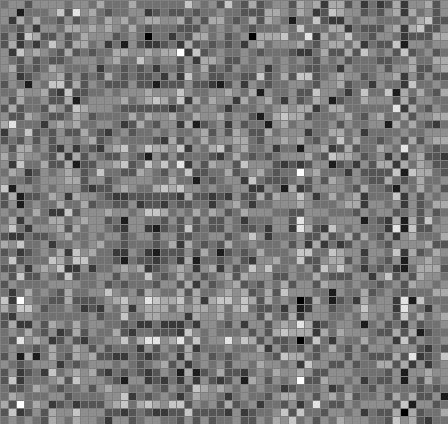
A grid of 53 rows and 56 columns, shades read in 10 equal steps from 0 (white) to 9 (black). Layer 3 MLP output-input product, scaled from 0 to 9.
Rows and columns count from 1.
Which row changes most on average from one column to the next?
38
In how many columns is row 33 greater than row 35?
24
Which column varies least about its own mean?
47
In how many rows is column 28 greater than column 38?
25
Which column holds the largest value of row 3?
37
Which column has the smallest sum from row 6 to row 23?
52
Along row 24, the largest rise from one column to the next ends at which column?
2
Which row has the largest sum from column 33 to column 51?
21
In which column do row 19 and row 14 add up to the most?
29
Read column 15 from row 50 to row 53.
4 3 6 4
